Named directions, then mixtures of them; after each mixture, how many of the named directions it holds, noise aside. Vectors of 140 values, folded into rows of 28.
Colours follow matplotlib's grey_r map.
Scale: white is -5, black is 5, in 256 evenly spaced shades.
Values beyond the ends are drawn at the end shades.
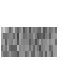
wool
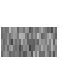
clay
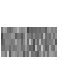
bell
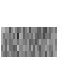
one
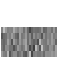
three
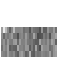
two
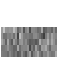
two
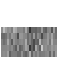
three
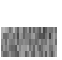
one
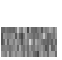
three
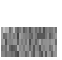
one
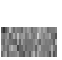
three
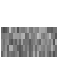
three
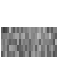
three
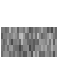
one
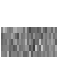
three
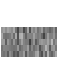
three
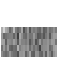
one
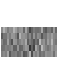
three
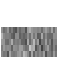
two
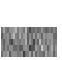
two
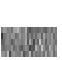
two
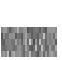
one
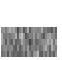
three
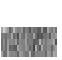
two
